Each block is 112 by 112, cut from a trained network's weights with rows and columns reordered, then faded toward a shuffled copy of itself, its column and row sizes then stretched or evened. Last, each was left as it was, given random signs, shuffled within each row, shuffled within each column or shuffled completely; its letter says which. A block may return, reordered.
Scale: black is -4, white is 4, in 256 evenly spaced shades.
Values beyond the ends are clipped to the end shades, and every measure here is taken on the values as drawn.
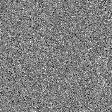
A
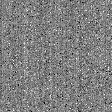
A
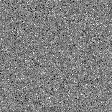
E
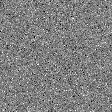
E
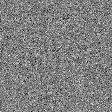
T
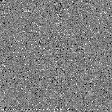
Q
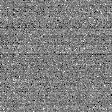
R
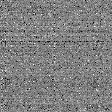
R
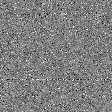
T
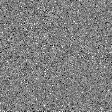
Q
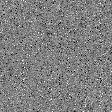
A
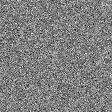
E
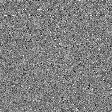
T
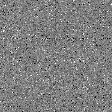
Q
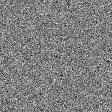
E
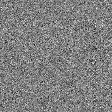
Q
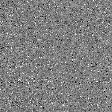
Q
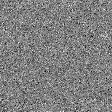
T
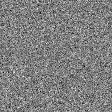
T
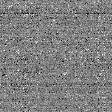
R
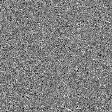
Q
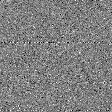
T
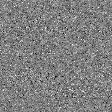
T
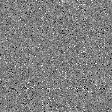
Q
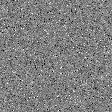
E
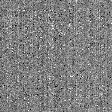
R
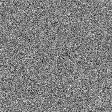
T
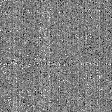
R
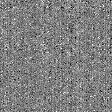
R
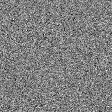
T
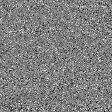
T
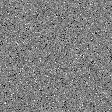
E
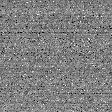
T
